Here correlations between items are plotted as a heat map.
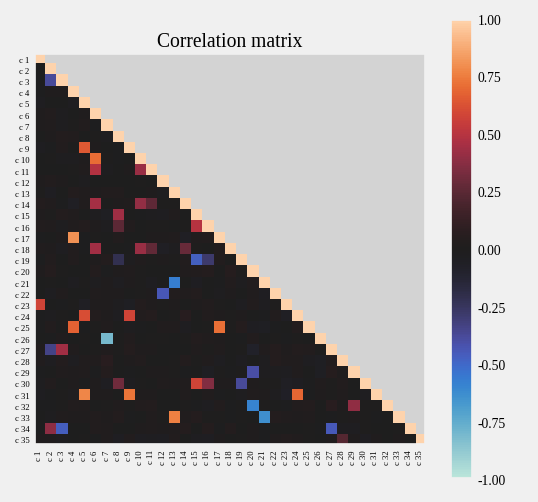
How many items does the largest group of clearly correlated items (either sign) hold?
5
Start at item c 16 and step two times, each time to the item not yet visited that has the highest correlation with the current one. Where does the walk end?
c 30
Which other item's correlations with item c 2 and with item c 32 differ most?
c 20
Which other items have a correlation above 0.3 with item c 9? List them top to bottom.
c 5, c 24, c 31
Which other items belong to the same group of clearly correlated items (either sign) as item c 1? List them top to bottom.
c 23
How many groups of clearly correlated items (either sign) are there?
11
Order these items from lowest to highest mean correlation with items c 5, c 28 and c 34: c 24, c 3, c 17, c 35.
c 3, c 17, c 35, c 24
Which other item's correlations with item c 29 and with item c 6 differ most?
c 10
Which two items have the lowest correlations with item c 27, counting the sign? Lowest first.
c 34, c 2
